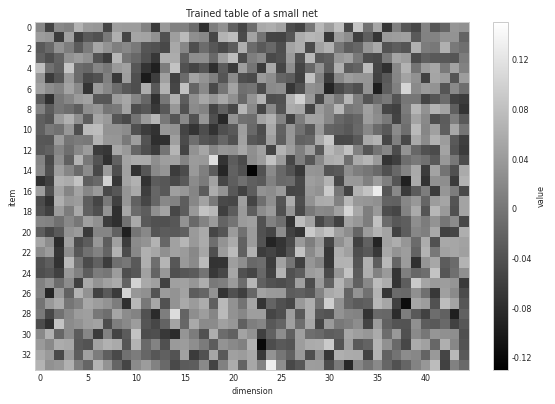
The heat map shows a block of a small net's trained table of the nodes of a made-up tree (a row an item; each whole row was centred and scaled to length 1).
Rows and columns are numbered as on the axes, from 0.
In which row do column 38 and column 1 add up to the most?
6
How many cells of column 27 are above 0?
15
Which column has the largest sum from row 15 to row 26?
32
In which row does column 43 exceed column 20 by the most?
4
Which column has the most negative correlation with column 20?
9
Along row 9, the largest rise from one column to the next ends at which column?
20
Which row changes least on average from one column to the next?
2
